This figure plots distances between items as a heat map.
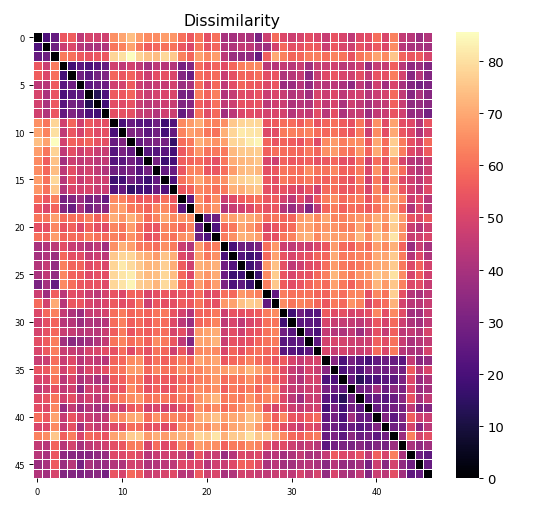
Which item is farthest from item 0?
11
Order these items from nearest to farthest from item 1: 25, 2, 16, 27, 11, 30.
2, 27, 25, 30, 16, 11
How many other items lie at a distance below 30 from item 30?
4
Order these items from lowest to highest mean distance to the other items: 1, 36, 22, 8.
8, 36, 1, 22
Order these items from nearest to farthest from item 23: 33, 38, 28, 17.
17, 33, 38, 28
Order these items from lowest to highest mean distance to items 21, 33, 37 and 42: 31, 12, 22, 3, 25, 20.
31, 3, 20, 22, 12, 25
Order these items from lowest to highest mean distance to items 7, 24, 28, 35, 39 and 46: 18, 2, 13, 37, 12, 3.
3, 37, 18, 13, 2, 12
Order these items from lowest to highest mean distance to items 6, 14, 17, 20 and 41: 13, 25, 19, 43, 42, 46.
46, 13, 43, 19, 42, 25
